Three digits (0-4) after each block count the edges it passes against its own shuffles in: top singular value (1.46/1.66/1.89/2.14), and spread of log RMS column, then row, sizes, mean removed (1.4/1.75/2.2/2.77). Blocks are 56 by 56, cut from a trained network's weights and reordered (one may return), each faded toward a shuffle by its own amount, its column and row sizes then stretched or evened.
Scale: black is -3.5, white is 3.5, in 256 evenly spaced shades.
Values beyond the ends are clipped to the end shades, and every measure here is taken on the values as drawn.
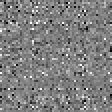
2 3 3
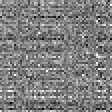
4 3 2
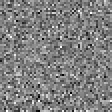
2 1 2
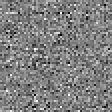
2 2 1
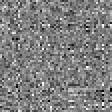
3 2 1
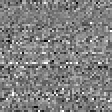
0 0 4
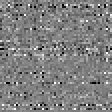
0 1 4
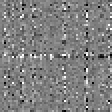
1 4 2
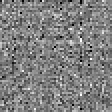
0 3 0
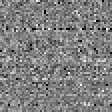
1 0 3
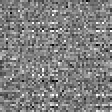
3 2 1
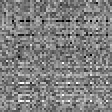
4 2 2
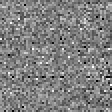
0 2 1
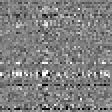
4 2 4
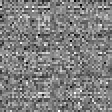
3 2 0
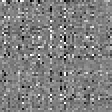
3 3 3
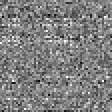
2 0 2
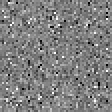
0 2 1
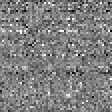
1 1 3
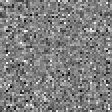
0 2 1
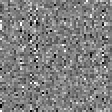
2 3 0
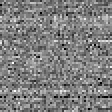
3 2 1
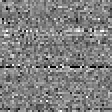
2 0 3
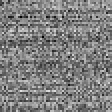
3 0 0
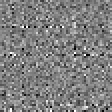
2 2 3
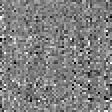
0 4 2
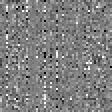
1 4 2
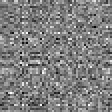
4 1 3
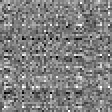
4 3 1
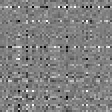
3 2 4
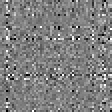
2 3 3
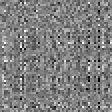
3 3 3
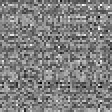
4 2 1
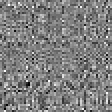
4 3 2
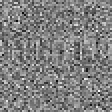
3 0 0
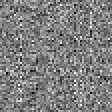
2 2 0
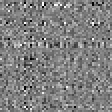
2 2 3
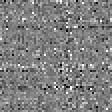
0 3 3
